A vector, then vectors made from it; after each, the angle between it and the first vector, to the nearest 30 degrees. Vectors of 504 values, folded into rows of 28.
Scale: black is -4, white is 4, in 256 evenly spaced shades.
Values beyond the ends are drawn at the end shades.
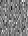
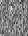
120 degrees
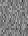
120 degrees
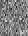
60 degrees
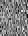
90 degrees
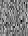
60 degrees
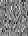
150 degrees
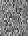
90 degrees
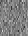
30 degrees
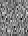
90 degrees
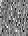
120 degrees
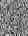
90 degrees
